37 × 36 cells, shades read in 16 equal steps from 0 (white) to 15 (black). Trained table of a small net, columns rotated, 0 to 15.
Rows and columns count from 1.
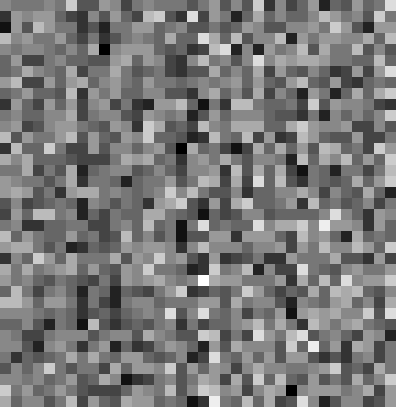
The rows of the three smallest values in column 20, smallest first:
37, 33, 25
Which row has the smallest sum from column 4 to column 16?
24
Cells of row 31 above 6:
28
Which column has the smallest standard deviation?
6
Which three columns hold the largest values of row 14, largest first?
17, 22, 1
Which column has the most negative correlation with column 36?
27
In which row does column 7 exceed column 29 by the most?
32
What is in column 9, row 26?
11
